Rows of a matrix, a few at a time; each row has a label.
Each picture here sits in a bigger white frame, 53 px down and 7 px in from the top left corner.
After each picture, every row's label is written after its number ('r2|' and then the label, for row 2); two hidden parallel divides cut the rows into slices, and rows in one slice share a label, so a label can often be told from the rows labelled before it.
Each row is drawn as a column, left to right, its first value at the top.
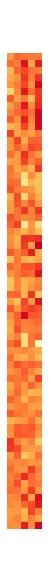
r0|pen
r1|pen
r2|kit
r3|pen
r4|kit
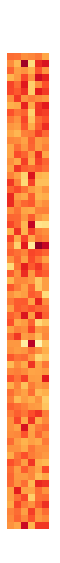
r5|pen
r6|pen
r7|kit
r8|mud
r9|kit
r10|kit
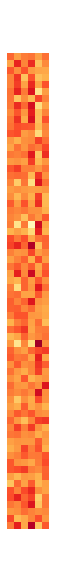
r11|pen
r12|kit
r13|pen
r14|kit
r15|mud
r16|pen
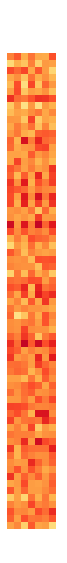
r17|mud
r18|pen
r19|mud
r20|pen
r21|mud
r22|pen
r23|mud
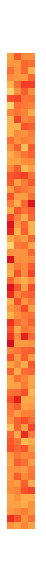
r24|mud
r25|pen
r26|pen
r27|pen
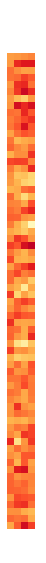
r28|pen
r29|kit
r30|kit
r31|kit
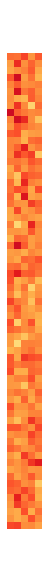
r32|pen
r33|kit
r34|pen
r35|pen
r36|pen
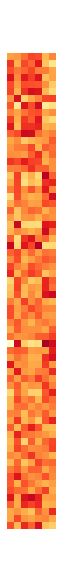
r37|kit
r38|mud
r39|kit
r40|kit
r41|kit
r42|mud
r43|mud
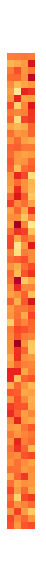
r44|pen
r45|mud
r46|pen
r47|kit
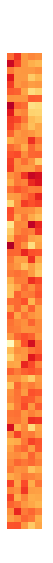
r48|kit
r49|pen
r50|pen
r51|mud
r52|mud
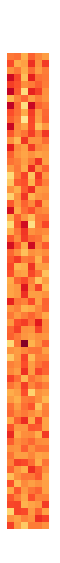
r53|kit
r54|pen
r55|mud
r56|kit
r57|pen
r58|pen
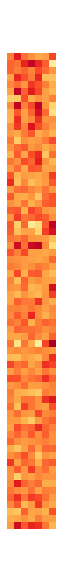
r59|pen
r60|kit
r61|pen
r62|kit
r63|kit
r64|pen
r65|mud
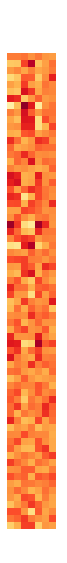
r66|mud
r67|mud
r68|kit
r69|kit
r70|mud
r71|pen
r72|pen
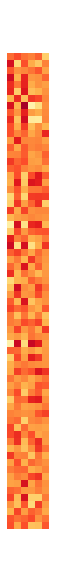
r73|kit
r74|mud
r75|kit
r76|mud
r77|mud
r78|pen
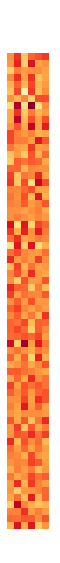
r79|mud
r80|kit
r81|mud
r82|kit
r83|mud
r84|pen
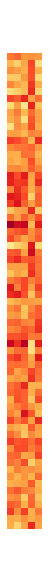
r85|mud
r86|mud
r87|mud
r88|kit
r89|mud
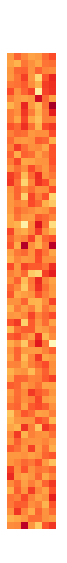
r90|pen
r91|pen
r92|kit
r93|pen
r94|mud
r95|pen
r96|kit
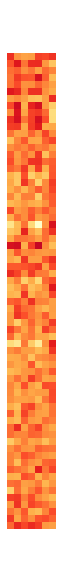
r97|kit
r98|kit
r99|pen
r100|kit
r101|kit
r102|pen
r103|mud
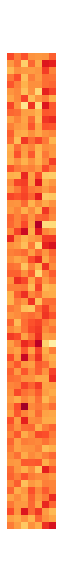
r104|pen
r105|pen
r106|mud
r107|pen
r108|mud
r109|kit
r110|kit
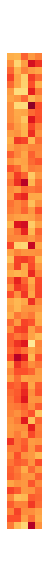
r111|pen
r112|mud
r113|mud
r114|kit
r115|pen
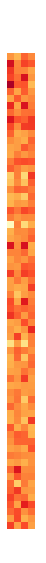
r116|kit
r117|pen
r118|kit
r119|pen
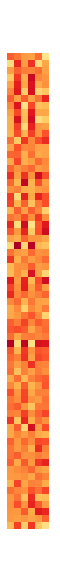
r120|mud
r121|kit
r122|mud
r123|kit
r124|mud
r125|mud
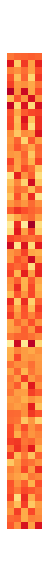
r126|kit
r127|mud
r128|kit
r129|mud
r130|kit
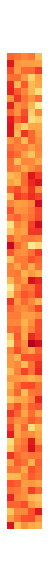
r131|kit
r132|pen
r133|pen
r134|mud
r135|mud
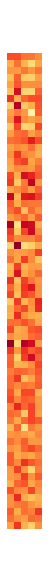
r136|mud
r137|kit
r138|mud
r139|mud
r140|pen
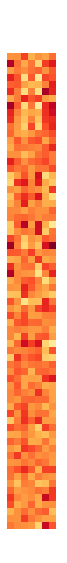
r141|kit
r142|pen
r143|mud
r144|pen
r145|mud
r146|kit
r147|kit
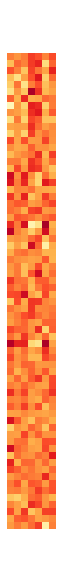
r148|mud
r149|pen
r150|mud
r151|kit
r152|kit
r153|mud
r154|pen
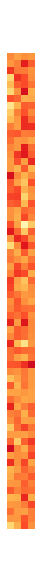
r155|mud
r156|pen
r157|kit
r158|pen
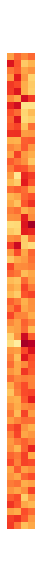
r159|kit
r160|kit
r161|mud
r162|mud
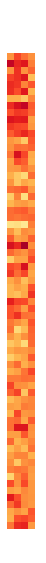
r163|kit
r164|kit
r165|kit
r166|pen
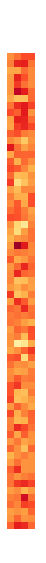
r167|pen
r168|kit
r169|kit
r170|pen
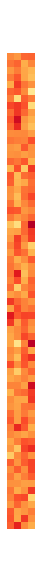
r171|pen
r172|kit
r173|pen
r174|mud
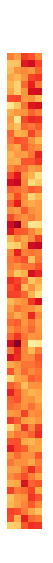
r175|mud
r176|mud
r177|pen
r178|kit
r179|kit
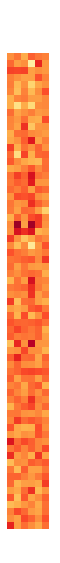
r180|pen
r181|mud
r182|pen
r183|mud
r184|pen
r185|pen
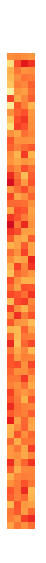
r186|mud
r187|pen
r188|pen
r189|pen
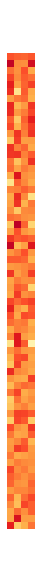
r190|kit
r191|mud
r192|pen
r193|kit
